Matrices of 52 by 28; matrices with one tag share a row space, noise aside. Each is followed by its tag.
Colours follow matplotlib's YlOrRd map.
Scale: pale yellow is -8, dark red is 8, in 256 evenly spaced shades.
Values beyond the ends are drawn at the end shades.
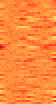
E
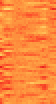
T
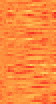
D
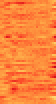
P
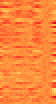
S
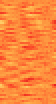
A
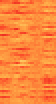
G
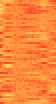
T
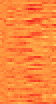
D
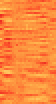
T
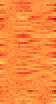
E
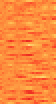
D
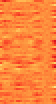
S
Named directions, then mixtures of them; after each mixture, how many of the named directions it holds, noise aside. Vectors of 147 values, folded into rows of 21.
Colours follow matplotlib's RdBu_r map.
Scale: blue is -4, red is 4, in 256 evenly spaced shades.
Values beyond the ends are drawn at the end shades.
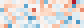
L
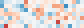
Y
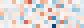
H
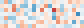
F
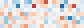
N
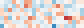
four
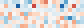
one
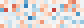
three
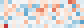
four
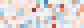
four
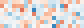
three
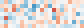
one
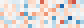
four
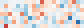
four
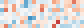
three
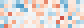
two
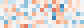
two
